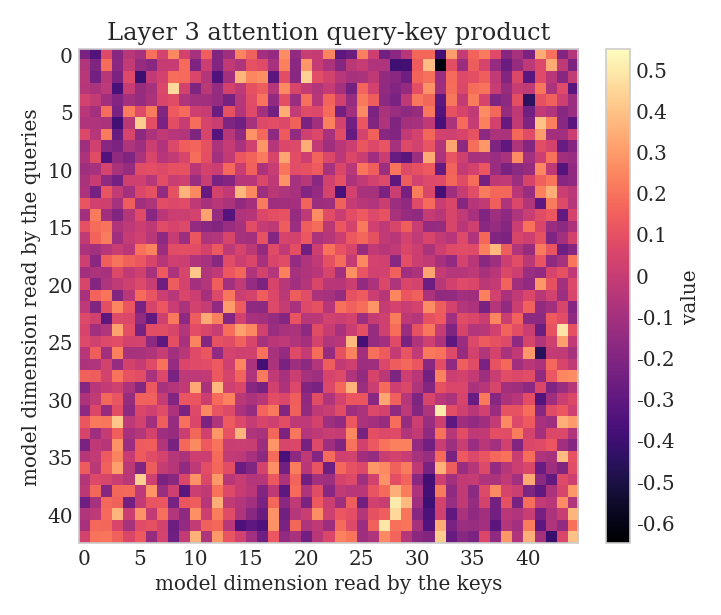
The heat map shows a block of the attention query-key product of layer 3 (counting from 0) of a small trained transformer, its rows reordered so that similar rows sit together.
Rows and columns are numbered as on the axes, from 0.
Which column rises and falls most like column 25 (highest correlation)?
18
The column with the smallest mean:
0
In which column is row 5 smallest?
32
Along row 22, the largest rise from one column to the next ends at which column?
13
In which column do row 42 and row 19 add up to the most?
10
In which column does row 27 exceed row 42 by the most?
42
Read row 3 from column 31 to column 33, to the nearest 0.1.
0.3 -0.1 0.2
